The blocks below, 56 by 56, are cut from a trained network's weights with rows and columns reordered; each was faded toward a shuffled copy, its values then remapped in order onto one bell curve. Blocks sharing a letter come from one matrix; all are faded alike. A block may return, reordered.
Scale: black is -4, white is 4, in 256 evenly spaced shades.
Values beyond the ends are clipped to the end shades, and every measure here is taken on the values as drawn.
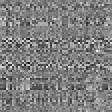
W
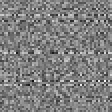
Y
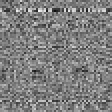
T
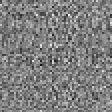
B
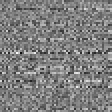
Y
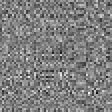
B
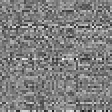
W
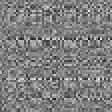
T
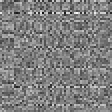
T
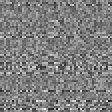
Y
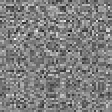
B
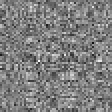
B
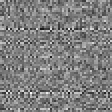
T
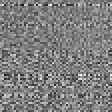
W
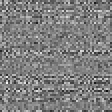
W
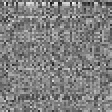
T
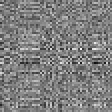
T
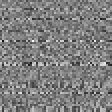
Y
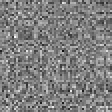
B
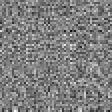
B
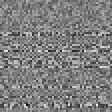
Y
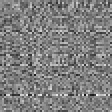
T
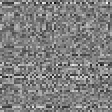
Y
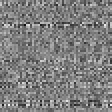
W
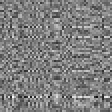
T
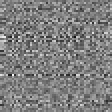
W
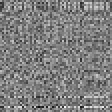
T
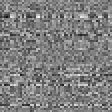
Y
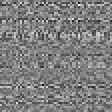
W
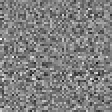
B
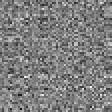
B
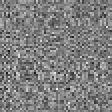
B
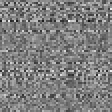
Y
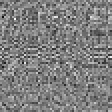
B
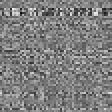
W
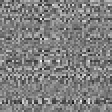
W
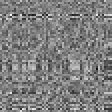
T
